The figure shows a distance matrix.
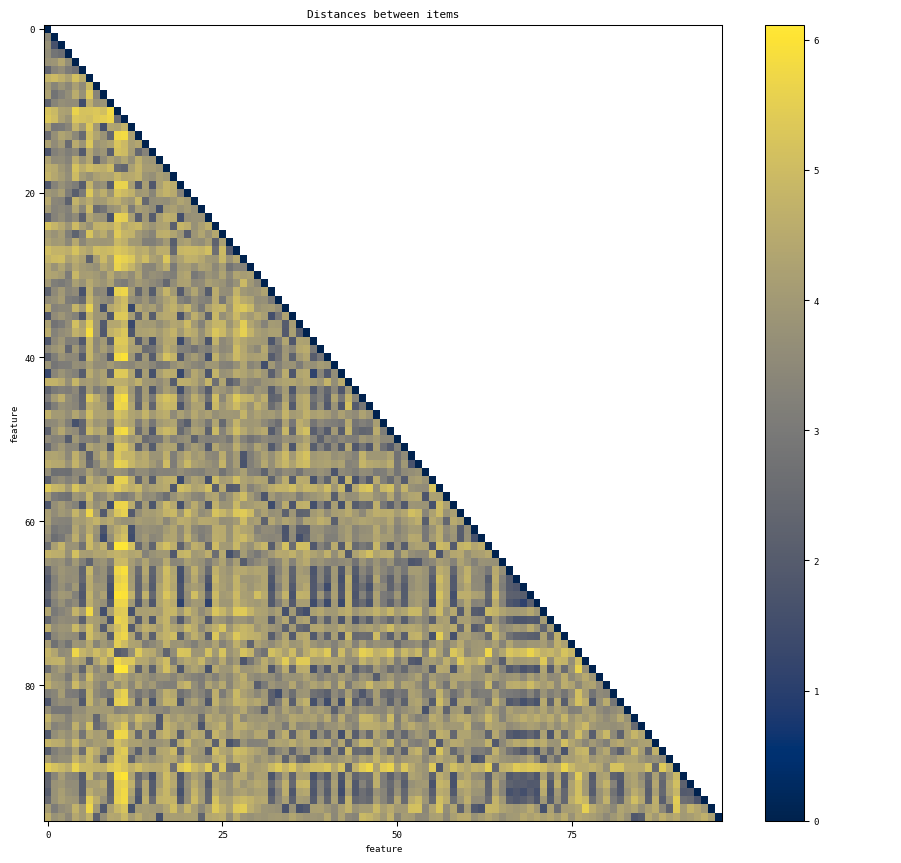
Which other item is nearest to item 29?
75
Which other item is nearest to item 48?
4
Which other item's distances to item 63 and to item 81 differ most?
33
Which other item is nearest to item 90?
56
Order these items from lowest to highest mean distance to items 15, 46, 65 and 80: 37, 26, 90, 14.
26, 14, 37, 90
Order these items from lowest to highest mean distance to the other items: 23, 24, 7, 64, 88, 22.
23, 88, 22, 7, 64, 24
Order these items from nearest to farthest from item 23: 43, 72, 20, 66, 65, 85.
72, 66, 65, 20, 85, 43
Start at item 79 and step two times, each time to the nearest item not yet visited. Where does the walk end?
54
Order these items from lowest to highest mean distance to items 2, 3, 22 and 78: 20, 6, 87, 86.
86, 20, 87, 6
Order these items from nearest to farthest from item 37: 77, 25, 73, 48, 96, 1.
73, 1, 96, 48, 25, 77
